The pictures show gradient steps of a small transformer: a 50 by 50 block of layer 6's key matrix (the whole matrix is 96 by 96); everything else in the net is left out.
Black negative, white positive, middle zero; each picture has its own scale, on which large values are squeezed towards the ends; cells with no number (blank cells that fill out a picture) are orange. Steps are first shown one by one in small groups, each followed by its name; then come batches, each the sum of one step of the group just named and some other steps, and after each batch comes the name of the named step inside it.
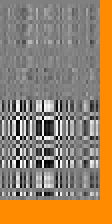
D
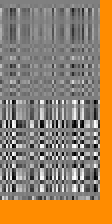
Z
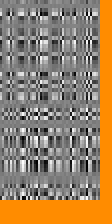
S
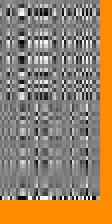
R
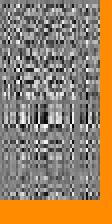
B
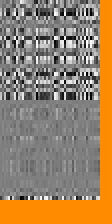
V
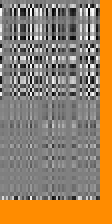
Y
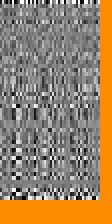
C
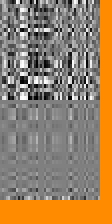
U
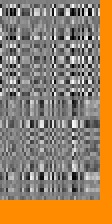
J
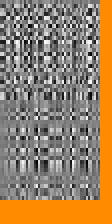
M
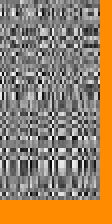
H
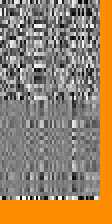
J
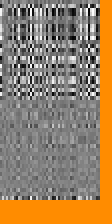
Y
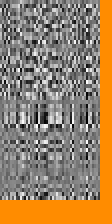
B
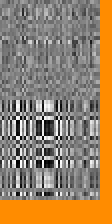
D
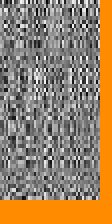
C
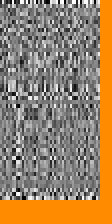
C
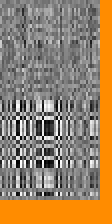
D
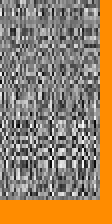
H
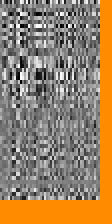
C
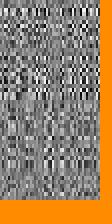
H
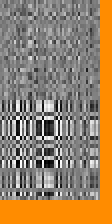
D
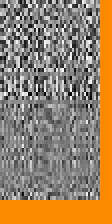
M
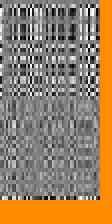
Y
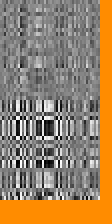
D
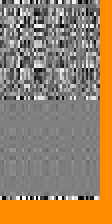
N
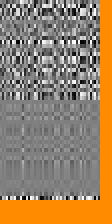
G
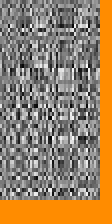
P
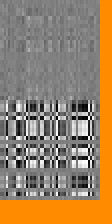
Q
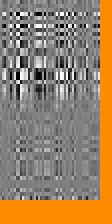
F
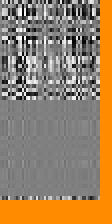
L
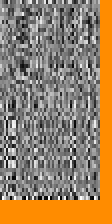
P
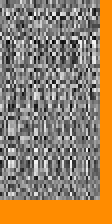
P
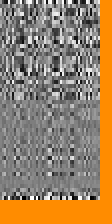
G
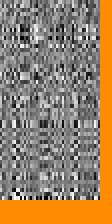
N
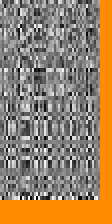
N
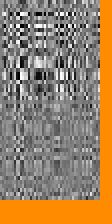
F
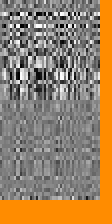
F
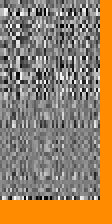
F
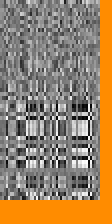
Q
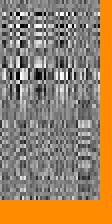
F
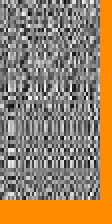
G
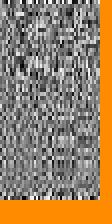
P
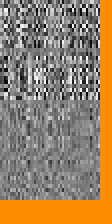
L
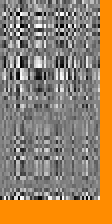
F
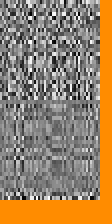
G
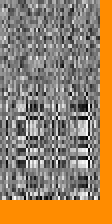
Q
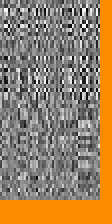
P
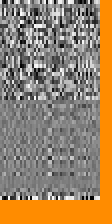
N
